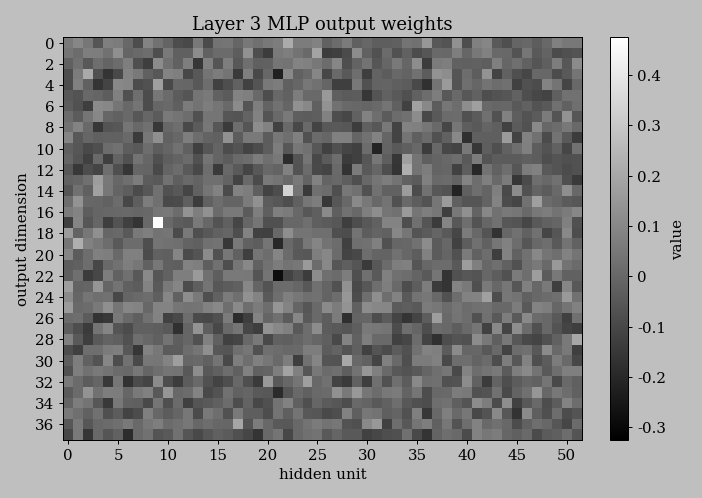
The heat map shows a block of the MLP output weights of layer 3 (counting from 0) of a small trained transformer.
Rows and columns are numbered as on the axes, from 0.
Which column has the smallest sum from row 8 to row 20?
28
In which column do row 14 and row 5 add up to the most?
22
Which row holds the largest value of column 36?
0
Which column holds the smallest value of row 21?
30
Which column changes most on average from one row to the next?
21
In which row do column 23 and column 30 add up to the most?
31
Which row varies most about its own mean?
17
